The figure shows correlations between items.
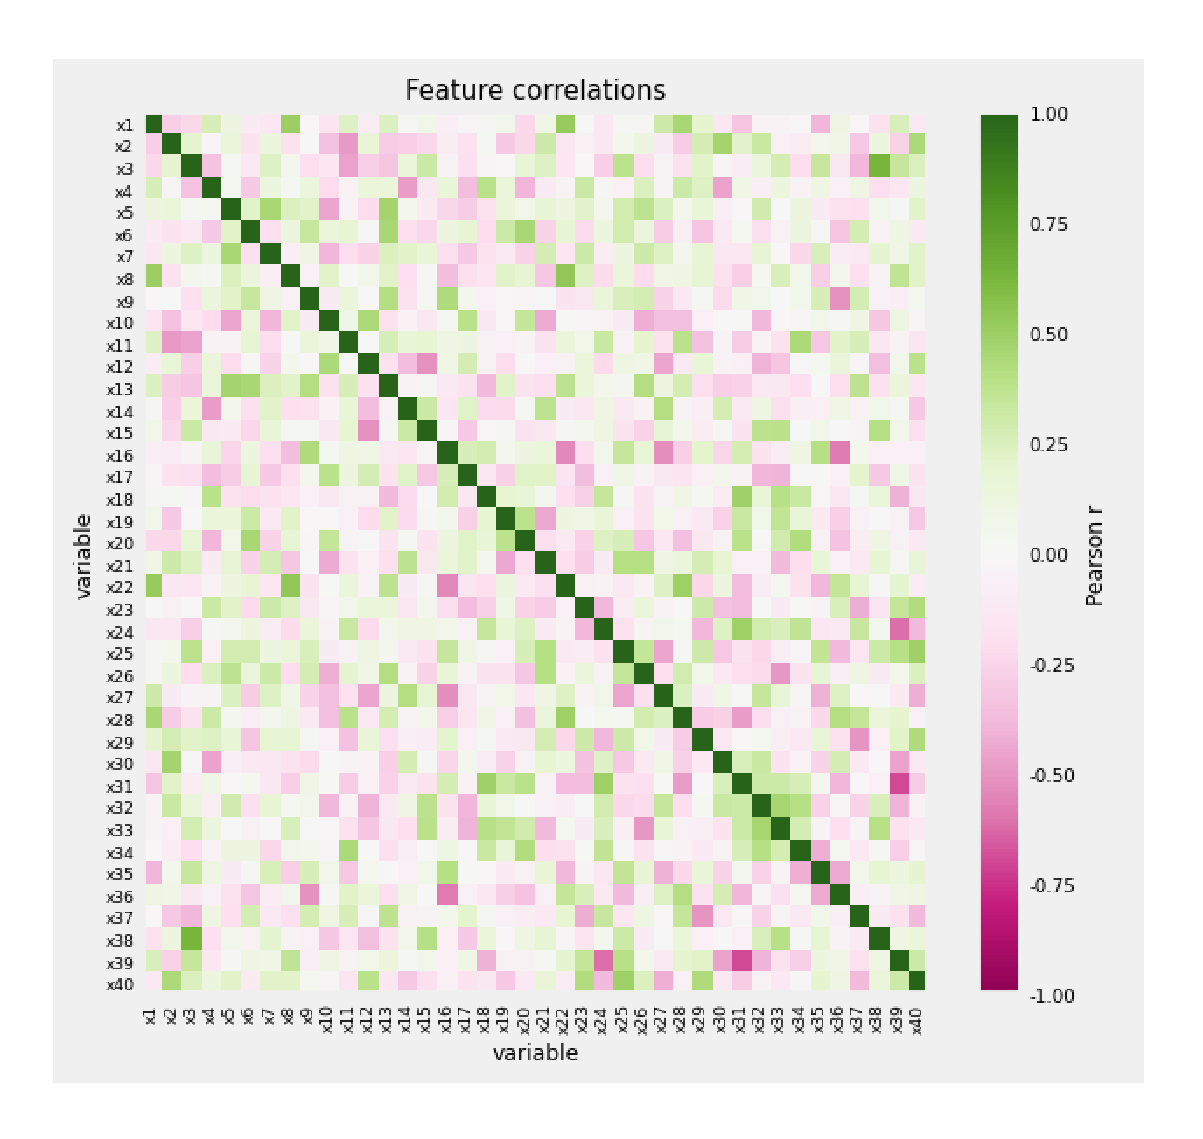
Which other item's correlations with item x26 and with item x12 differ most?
x10
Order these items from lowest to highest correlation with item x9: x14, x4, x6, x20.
x14, x20, x4, x6
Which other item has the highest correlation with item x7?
x5
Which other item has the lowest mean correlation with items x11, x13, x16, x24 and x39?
x2
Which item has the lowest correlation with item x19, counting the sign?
x21
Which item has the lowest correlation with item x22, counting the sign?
x16
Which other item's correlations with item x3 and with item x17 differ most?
x38
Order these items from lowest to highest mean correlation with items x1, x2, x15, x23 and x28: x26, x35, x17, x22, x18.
x17, x35, x18, x26, x22
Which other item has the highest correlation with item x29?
x40
